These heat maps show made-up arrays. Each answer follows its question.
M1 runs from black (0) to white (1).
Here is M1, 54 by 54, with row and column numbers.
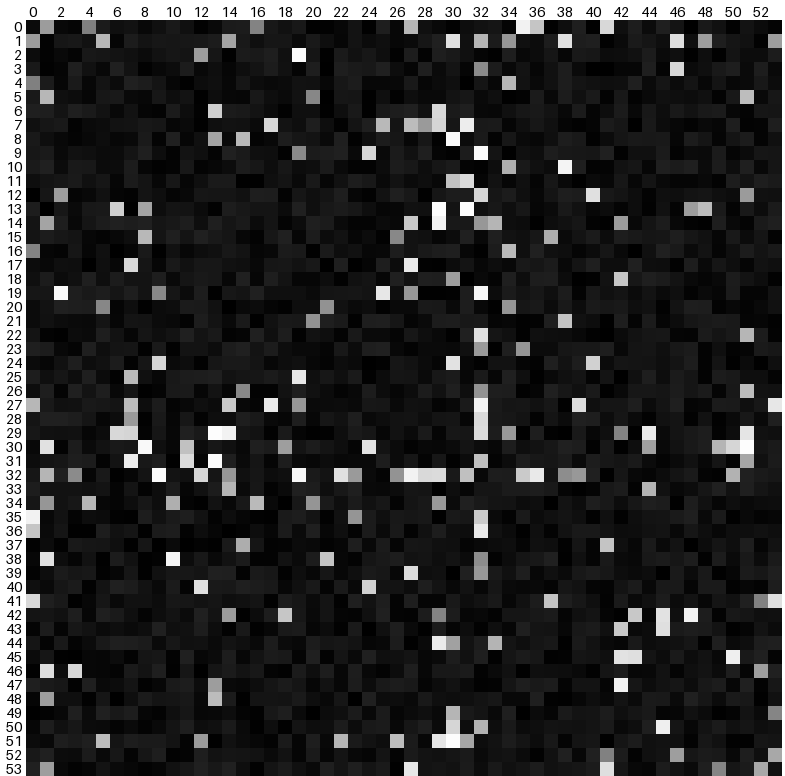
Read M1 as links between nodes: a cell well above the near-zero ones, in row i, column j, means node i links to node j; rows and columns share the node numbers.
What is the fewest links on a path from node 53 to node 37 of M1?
2
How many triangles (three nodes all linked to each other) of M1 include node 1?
2
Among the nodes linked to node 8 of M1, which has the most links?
node 30
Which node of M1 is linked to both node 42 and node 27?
node 14
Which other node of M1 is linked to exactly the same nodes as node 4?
node 16
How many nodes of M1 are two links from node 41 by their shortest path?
9
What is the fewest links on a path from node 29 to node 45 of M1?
2
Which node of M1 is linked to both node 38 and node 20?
node 21
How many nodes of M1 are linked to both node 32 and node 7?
4
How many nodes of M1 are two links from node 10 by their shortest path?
7
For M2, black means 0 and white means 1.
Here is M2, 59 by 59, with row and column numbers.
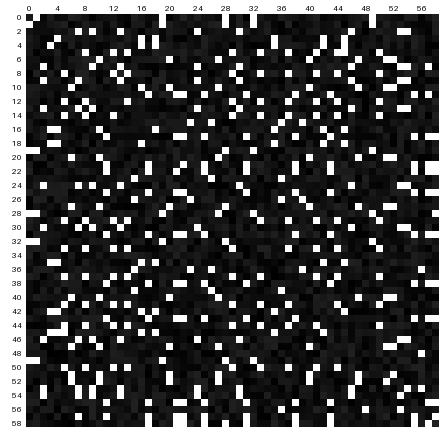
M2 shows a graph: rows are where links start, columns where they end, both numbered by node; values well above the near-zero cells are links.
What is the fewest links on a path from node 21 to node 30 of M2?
3
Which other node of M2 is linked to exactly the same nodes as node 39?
node 23
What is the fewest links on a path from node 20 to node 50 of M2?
5
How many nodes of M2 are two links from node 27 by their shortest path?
7
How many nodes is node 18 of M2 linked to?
6
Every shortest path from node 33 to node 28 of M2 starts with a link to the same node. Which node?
node 5
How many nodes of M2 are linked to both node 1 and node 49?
4
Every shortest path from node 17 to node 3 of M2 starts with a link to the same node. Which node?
node 58
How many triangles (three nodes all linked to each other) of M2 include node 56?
0
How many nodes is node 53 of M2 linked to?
9
